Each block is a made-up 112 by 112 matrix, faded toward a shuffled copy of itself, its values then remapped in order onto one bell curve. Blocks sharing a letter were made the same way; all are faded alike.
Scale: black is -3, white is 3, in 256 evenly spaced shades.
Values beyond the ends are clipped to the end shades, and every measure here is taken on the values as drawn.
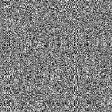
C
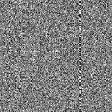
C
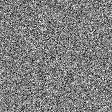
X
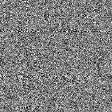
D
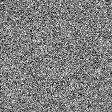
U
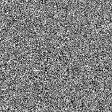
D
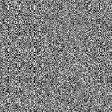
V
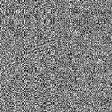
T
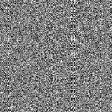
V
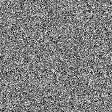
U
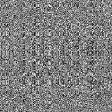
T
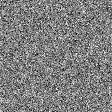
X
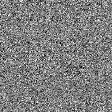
D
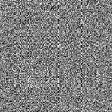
T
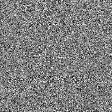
D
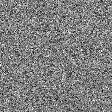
U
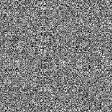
C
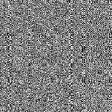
V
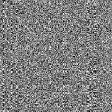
V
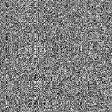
V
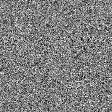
U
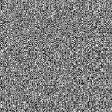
V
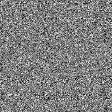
D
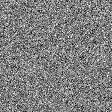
X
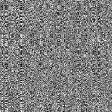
V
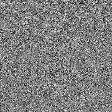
D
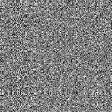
V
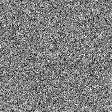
U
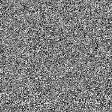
D
